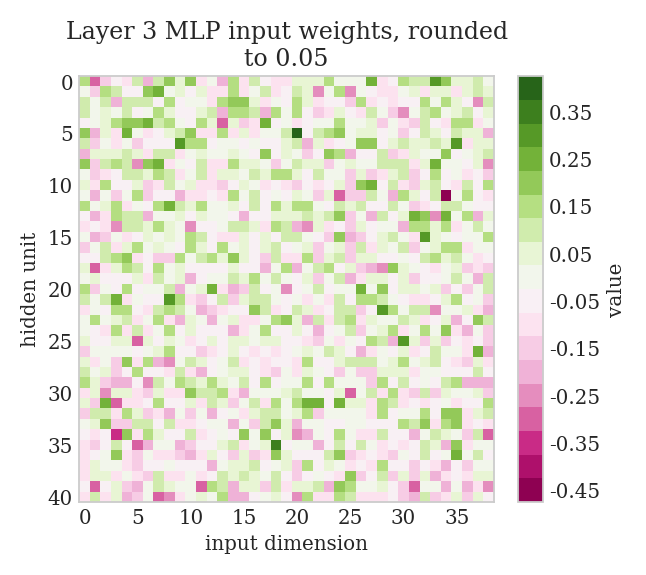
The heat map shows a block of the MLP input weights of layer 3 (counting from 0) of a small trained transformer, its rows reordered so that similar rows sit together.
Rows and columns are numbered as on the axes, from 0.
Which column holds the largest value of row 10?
27
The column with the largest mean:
24
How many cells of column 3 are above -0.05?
22
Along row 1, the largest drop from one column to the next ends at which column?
25
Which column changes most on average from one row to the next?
3
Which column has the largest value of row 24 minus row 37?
34
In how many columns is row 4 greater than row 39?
21
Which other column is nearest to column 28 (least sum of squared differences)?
16
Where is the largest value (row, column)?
5, 20
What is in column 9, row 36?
-0.15
